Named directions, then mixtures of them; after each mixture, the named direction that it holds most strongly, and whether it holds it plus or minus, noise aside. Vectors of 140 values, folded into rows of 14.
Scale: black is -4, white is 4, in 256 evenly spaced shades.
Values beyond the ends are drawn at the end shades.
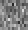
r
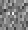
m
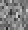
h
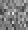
m, plus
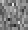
r, minus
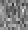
r, plus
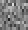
r, minus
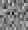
m, minus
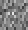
m, plus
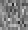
r, plus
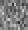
r, plus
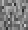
r, minus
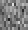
r, minus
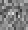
h, minus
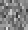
h, minus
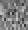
r, plus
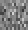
r, minus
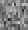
r, minus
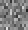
h, minus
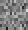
m, plus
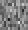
r, minus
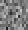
h, plus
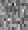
r, plus
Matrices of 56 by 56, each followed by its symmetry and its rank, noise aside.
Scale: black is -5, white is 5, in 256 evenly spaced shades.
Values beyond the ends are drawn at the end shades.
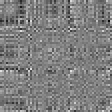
symmetric, rank three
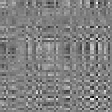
no symmetry, rank two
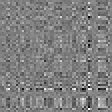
no symmetry, rank two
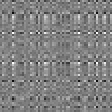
no symmetry, rank one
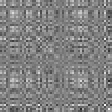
symmetric, rank two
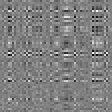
no symmetry, rank one
